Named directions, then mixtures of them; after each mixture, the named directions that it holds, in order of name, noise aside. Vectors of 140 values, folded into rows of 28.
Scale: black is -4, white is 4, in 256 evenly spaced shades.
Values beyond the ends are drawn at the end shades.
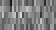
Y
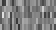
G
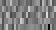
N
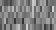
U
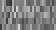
G, U, Y.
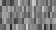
G, U.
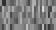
G, N, U.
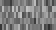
N, U, Y.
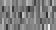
N, U, Y.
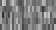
G.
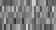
U.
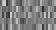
G, N.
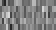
G, N, U.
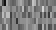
G, N, U.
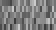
U.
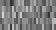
G, U, Y.
